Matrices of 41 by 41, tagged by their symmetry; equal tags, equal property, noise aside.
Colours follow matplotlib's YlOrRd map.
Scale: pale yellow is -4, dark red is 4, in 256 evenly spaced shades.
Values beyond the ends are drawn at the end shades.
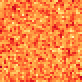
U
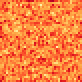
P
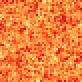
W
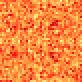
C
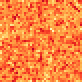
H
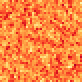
W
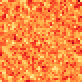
H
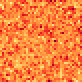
H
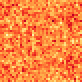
C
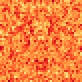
P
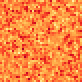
H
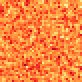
U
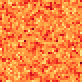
W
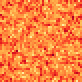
W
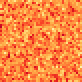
H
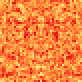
P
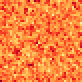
H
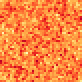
W
